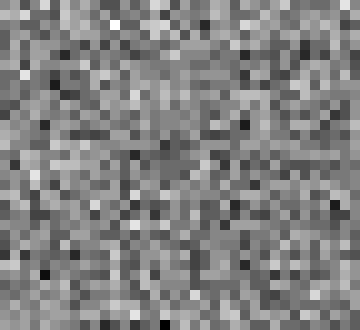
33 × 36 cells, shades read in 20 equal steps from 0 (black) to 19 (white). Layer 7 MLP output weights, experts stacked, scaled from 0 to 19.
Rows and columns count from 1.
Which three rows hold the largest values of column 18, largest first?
6, 4, 20
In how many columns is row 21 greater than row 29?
13
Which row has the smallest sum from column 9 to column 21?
33
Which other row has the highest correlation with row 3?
26
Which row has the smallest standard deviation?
24
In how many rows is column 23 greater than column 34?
17
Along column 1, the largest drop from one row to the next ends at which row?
21
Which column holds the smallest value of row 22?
16
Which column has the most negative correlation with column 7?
18
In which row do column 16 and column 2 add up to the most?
1
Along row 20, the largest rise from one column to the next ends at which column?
14
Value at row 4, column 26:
11
